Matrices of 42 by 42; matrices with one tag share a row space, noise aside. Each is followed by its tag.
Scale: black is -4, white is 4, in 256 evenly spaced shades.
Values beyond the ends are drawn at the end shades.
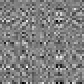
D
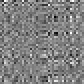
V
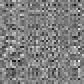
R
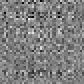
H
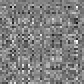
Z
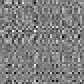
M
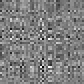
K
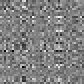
D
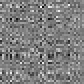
K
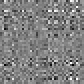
V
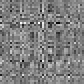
K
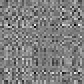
M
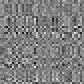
M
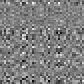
D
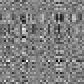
D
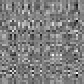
Z
